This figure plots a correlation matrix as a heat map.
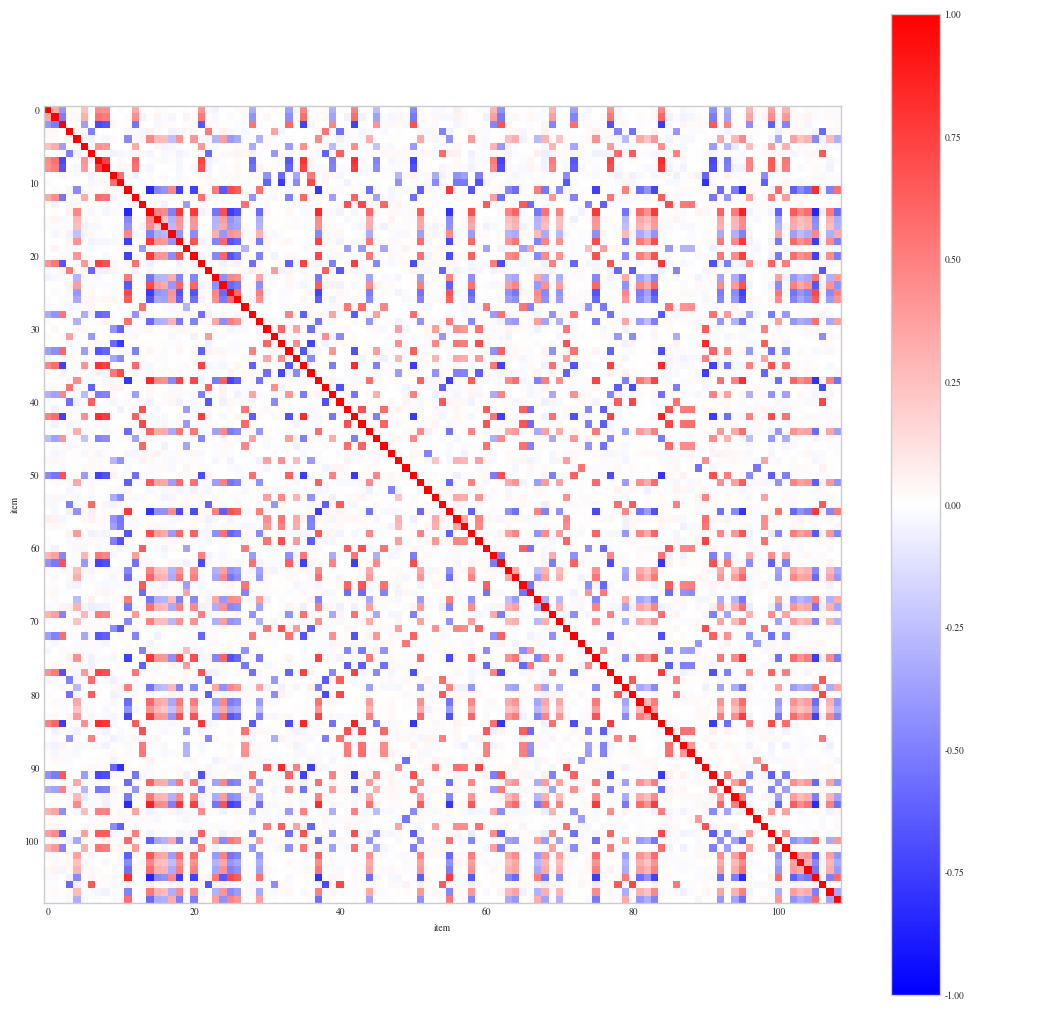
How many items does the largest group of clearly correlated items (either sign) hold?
38
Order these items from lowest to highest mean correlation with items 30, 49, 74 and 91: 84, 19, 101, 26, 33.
84, 101, 26, 19, 33
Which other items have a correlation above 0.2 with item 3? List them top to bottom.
22, 31, 38
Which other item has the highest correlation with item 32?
90
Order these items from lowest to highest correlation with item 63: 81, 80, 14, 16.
80, 16, 81, 14
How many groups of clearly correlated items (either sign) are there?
7
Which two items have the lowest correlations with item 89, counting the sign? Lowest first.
49, 73
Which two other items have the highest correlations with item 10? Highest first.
36, 9
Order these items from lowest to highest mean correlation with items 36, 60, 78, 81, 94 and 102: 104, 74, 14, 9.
74, 9, 104, 14
